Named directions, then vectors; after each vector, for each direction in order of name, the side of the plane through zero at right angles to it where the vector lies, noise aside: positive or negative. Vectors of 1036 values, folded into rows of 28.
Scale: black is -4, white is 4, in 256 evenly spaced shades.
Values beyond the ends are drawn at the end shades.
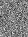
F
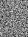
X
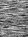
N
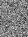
positive, positive, negative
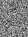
positive, positive, negative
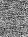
negative, negative, negative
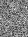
negative, negative, positive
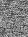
negative, negative, negative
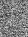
positive, negative, positive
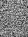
negative, positive, positive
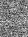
negative, negative, positive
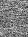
positive, positive, positive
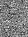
negative, negative, positive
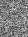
negative, negative, positive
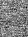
positive, positive, negative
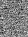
positive, negative, negative
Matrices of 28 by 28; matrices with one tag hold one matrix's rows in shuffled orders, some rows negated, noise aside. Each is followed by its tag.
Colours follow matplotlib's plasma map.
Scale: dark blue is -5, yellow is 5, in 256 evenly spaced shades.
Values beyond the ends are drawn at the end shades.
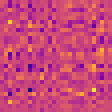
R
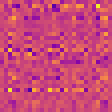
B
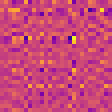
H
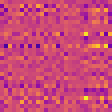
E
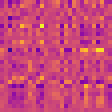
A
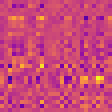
A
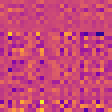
A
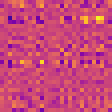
A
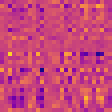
A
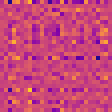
B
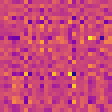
H
